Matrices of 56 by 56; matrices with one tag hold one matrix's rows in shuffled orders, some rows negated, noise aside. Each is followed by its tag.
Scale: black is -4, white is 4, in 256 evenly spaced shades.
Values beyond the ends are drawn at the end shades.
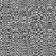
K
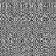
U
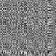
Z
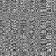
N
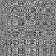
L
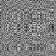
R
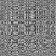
L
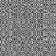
U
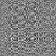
L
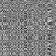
Z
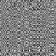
R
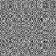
U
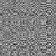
N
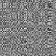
Z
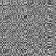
Z
